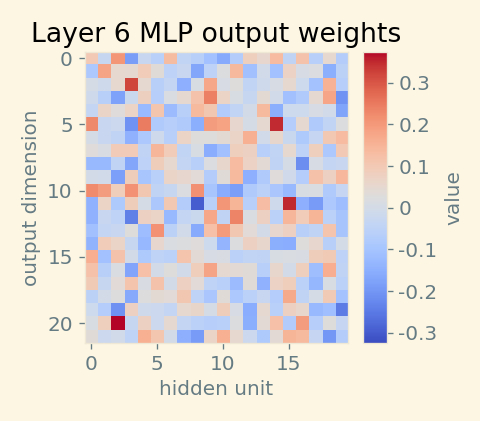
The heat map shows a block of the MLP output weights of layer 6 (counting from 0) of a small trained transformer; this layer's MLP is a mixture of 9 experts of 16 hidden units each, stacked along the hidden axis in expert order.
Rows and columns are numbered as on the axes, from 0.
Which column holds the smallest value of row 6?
3
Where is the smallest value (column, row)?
8, 11
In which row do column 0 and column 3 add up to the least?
12
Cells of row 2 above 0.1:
3
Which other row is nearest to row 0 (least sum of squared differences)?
20
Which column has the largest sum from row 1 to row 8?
9
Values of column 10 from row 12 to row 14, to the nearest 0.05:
-0.05 0.2 -0.15
